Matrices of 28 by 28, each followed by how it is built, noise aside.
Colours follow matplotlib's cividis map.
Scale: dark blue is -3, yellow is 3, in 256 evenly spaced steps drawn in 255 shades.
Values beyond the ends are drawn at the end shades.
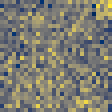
smooth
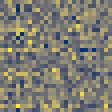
low rank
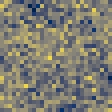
smooth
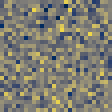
noise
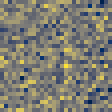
repeating rows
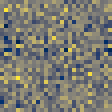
low rank
